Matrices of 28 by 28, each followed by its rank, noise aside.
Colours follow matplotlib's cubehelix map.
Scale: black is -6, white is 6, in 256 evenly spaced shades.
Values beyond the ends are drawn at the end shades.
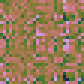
three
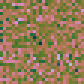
seven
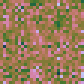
four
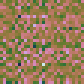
four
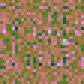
five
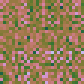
five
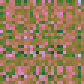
three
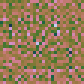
five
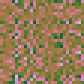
four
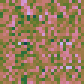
seven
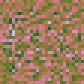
seven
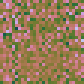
six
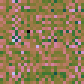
five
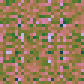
three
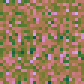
five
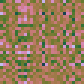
three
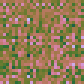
five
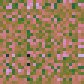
three
